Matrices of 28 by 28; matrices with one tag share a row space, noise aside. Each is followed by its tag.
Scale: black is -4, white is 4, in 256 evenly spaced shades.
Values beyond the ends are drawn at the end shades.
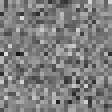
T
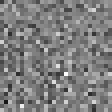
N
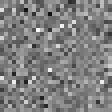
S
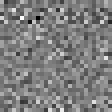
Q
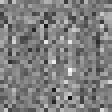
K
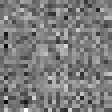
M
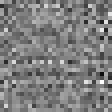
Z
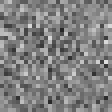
Q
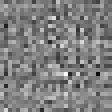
M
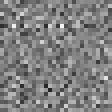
Q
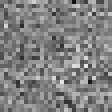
T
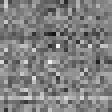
M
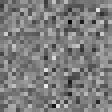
K
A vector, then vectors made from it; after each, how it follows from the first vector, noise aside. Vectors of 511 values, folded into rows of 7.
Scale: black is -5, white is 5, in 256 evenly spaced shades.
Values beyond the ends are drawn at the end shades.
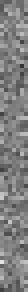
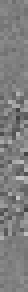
wrapped around, partly zeroed.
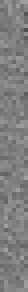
reversed, negated, shrunk.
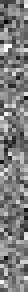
wrapped around, scaled up.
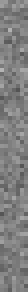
wrapped around, shrunk.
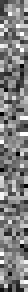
scaled up.
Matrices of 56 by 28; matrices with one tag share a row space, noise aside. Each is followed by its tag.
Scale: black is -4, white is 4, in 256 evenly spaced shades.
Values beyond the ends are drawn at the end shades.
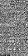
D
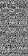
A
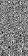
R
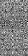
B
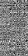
D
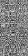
A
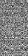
B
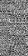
D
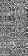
D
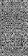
B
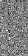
R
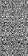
B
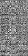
A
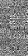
D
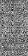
B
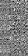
D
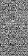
A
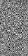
R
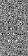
R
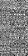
D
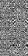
D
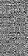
D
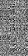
D
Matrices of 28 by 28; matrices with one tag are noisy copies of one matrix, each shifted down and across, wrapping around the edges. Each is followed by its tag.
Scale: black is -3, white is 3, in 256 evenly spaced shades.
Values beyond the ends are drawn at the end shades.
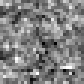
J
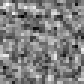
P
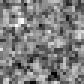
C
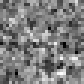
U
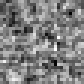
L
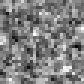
C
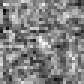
L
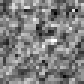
U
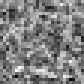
P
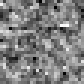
J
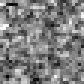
C
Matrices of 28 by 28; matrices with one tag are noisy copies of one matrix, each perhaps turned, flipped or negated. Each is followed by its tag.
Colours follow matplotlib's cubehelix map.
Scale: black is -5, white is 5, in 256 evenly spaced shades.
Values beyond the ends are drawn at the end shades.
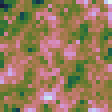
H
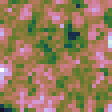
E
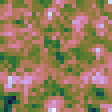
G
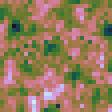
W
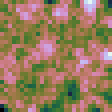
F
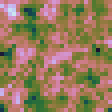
G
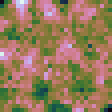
F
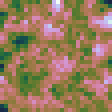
F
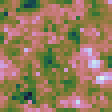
W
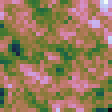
H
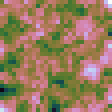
F
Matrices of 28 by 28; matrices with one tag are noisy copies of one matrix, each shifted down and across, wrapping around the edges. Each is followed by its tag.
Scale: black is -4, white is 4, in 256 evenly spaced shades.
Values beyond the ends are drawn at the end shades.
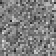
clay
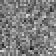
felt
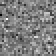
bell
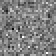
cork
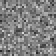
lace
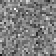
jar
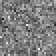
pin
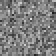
cork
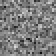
bell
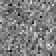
clay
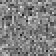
lace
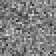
pin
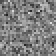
pin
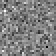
jar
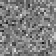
bell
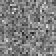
clay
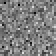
cork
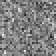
clay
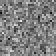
cork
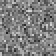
cork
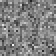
felt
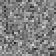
cork
